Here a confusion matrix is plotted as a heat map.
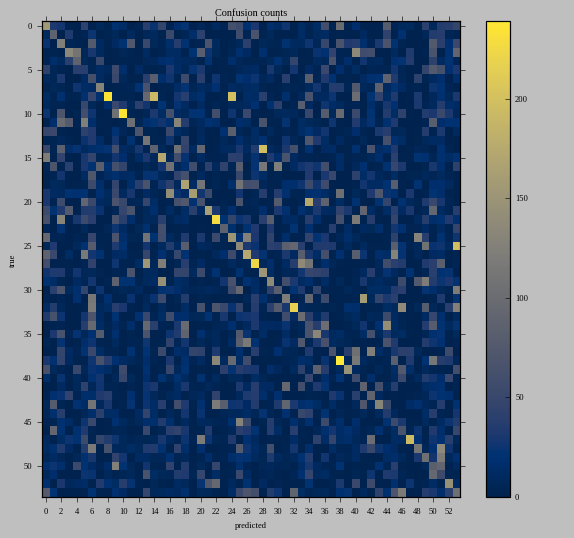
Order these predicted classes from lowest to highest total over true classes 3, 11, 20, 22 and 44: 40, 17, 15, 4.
15, 4, 17, 40
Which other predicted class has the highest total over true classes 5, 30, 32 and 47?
53
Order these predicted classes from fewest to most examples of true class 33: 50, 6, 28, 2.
28, 2, 50, 6
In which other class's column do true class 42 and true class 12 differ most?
24
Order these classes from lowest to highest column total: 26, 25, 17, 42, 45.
42, 17, 26, 45, 25
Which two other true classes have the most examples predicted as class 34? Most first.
20, 27
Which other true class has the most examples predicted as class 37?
4
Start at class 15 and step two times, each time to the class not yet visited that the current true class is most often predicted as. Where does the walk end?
38
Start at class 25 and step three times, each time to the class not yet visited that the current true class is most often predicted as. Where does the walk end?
1
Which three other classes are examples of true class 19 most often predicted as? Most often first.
16, 38, 43
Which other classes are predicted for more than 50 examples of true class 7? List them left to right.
13, 40, 43
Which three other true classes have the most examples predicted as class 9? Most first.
50, 10, 29
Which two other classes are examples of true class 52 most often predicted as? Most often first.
22, 21
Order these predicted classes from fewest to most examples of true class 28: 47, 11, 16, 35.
16, 47, 35, 11
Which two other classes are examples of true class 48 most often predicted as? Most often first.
51, 6
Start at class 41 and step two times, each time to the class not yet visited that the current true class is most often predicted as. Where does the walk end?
6
